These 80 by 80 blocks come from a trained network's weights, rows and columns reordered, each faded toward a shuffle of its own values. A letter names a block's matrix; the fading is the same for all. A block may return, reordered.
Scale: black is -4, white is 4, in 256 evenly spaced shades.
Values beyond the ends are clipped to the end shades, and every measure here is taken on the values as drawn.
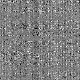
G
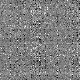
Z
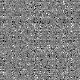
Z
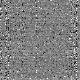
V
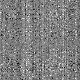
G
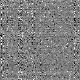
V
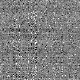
Z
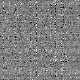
V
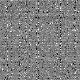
V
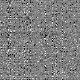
V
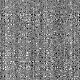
G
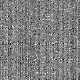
G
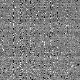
V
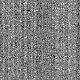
G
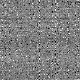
V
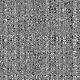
G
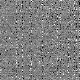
V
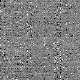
V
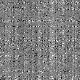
G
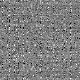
Z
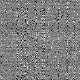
Z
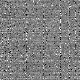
V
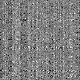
G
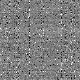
V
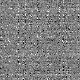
Z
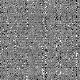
V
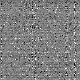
V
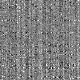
G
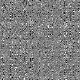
Z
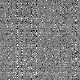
V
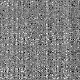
G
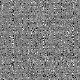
Z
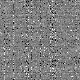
V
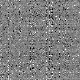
Z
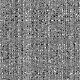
G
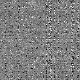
Z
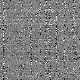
V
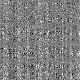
G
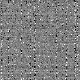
V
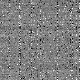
Z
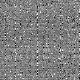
V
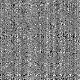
G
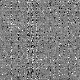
Z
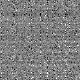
Z
